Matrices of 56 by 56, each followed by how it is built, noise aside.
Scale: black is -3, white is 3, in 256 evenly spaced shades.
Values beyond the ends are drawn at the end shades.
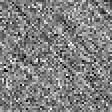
Toeplitz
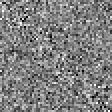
block diagonal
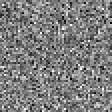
repeating columns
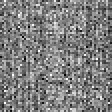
blocks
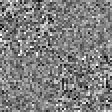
block diagonal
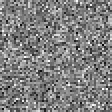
noise
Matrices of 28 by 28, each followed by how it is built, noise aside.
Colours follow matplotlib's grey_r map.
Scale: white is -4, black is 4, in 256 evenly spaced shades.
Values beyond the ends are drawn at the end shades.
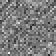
Hankel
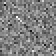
diagonal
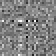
low rank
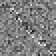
banded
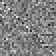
diagonal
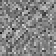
Hankel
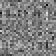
low rank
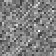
Hankel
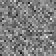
Toeplitz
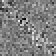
banded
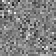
block diagonal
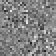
block diagonal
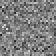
noise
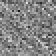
Toeplitz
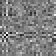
low rank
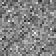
Hankel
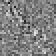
banded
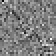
block diagonal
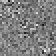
block diagonal
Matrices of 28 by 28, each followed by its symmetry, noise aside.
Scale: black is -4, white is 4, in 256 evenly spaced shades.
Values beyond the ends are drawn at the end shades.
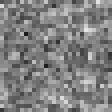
mirrored top to bottom.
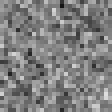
symmetric.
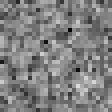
symmetric.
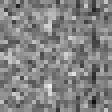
mirrored top to bottom.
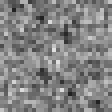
same after a half turn.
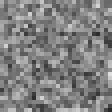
symmetric.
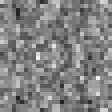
mirrored top to bottom.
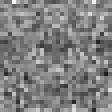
mirrored left to right.
